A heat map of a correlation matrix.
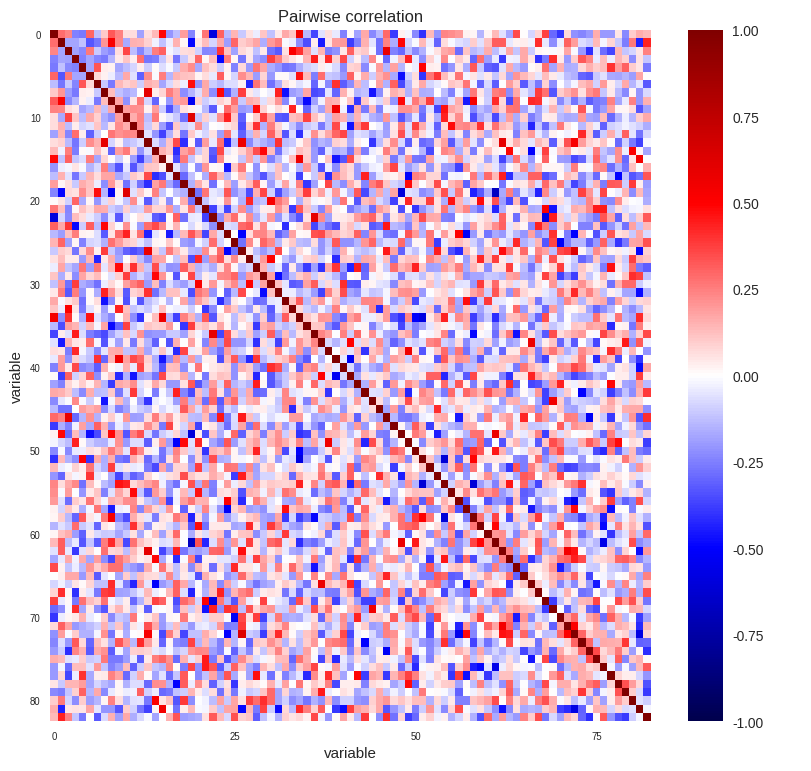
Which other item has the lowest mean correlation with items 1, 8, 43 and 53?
19
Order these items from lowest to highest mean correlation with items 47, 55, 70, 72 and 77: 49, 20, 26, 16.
20, 16, 49, 26
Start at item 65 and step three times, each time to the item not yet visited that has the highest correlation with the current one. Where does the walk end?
33
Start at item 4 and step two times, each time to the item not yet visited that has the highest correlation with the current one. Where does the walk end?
58
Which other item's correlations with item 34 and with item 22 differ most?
0
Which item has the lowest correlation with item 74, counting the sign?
46
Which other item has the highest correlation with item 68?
21
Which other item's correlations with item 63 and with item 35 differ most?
28
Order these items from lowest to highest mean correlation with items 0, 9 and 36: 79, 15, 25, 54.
79, 15, 25, 54
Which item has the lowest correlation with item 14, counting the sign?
66
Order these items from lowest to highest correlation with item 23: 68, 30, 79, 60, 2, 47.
79, 47, 30, 60, 68, 2
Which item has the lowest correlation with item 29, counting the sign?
31
